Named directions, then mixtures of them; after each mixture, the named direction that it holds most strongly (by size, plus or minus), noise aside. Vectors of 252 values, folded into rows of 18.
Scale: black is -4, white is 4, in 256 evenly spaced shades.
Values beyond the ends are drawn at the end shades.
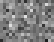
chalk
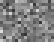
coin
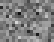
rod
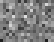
chalk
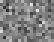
coin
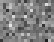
chalk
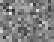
coin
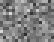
coin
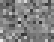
coin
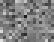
coin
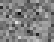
rod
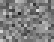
coin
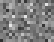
chalk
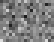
chalk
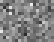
coin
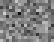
rod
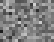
coin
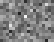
chalk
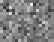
coin
